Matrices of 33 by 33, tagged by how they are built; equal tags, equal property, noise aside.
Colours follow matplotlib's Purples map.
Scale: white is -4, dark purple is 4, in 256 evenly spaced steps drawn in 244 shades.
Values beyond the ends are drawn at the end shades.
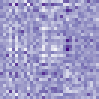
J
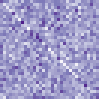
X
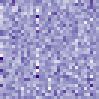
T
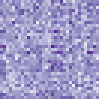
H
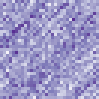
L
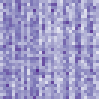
H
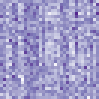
H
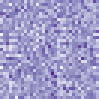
H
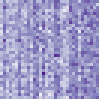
H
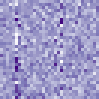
T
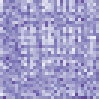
H
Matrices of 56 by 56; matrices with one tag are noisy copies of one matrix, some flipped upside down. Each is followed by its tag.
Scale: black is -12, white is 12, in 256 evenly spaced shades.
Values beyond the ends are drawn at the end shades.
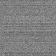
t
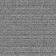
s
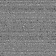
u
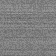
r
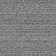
t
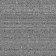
r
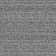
u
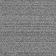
t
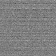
s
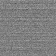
s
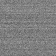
r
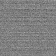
s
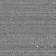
u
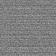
s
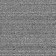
u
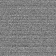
s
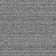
u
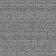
u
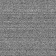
r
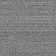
t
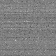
r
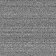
r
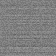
s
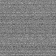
u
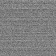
s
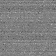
u
